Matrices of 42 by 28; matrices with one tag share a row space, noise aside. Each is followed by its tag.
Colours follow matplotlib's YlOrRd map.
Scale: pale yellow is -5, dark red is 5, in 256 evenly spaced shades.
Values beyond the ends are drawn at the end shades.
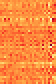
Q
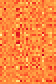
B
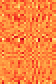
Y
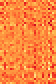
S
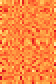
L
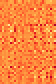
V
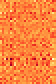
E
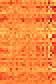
Q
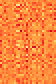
B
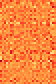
E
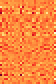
L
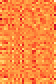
L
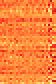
Q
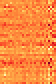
Q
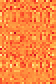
E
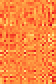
S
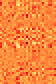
B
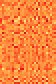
Y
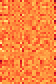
L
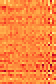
Q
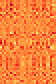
E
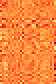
L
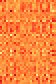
E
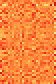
L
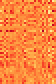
S
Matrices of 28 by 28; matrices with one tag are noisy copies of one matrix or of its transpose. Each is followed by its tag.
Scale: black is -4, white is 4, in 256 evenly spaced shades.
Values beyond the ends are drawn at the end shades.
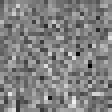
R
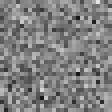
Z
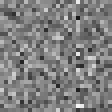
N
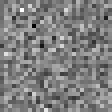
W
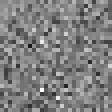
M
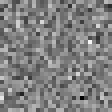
Z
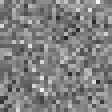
Z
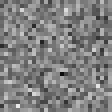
W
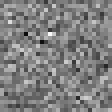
W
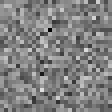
M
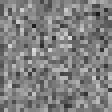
W
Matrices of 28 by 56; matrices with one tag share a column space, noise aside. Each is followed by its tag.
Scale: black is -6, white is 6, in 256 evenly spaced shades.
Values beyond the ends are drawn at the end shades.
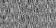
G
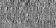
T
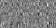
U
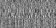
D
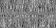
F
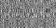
D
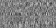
U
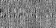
D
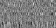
U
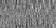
F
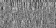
T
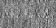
D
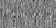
D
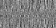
F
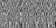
U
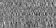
U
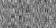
G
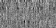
T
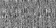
D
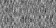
G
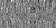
T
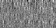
T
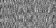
G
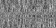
F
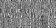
D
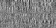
T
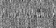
D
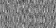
G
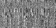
D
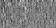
T
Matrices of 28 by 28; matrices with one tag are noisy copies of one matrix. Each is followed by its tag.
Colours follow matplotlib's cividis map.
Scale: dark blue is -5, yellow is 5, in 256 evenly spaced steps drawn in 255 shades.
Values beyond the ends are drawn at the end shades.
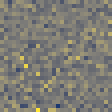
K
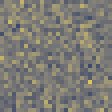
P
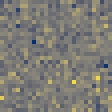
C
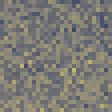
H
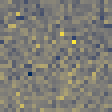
H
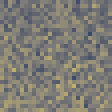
H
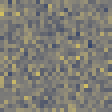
K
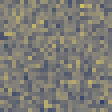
P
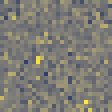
C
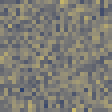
C
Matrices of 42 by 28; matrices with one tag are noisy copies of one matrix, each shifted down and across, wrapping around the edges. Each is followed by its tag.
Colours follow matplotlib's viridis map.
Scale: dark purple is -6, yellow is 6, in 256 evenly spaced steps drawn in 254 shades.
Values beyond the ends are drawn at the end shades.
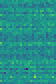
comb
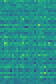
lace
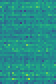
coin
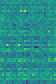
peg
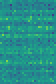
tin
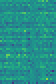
lace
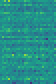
lace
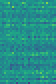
comb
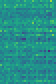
coin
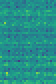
tin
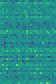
comb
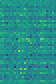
lace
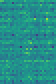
lace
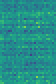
coin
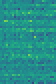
tin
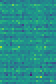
lace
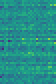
peg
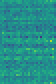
tin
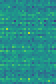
comb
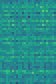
comb
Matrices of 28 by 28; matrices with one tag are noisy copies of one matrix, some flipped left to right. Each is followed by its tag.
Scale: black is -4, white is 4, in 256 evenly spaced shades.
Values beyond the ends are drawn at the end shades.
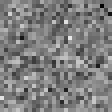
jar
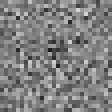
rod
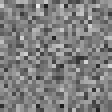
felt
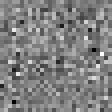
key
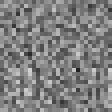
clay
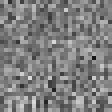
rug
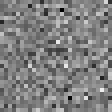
rod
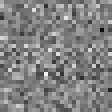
felt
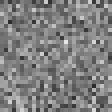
rug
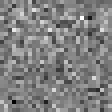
key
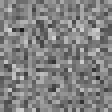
key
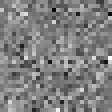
jar
